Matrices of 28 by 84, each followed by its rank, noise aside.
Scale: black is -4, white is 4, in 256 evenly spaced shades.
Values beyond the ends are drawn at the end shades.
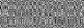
four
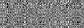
three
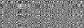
three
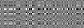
one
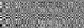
two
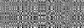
two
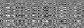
three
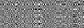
three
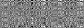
three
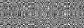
three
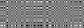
one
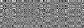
three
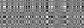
one
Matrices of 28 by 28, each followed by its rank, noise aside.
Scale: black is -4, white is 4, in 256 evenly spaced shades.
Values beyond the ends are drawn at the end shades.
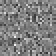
six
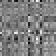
two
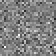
six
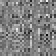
four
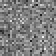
eight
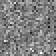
eight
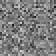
eight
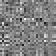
four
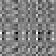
two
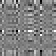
two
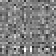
three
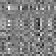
three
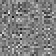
four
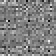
four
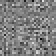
six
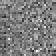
eight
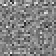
six
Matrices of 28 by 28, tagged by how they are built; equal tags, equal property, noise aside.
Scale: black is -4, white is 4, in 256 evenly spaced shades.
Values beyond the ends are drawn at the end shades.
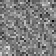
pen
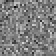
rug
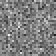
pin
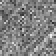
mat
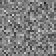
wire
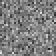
rug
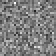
pin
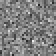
rug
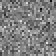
rug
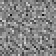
pin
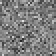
rug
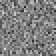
rug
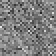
pen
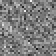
pen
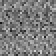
pin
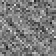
pen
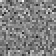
pin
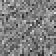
mat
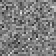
rug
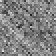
pen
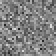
pen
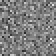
wire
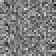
wire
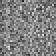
wire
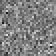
rug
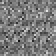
pin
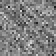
pen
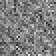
pen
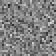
rug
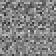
pin
